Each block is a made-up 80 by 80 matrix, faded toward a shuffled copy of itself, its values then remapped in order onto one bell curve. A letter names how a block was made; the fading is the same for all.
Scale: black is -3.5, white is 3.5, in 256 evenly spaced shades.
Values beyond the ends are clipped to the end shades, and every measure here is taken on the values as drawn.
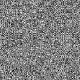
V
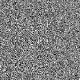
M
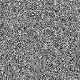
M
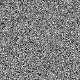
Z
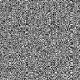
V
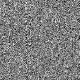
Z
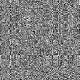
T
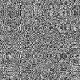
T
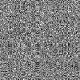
T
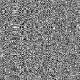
V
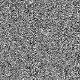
M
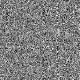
Z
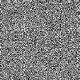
M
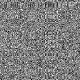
T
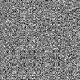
T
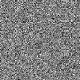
V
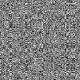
V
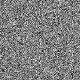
Z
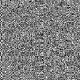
T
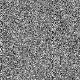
Z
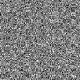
T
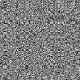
T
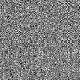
V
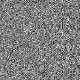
M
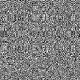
T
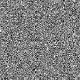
M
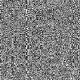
M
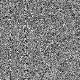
Z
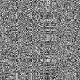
T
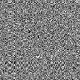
T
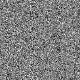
Z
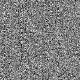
Z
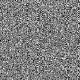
M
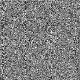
Z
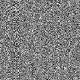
M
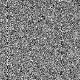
Z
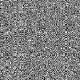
V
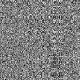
V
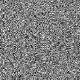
M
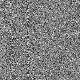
Z
